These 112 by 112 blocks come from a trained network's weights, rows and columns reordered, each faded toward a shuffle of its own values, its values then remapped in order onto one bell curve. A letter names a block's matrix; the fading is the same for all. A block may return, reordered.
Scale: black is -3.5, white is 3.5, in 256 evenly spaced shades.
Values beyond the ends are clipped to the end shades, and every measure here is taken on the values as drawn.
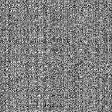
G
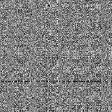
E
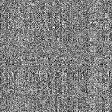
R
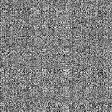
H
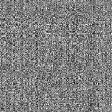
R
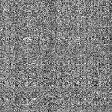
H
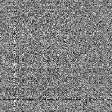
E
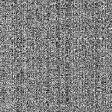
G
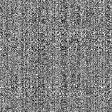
G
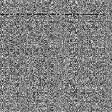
E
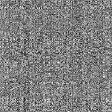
H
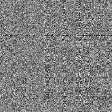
E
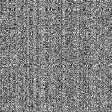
G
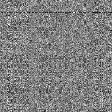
E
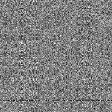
E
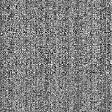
G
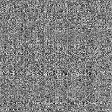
H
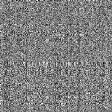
H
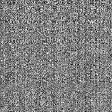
G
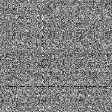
E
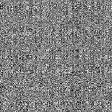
R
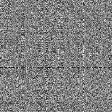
E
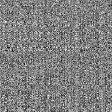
R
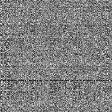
E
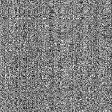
R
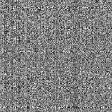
H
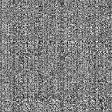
G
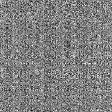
R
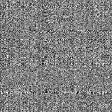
H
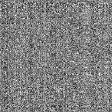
H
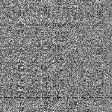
E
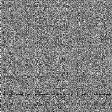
E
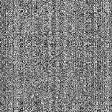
G
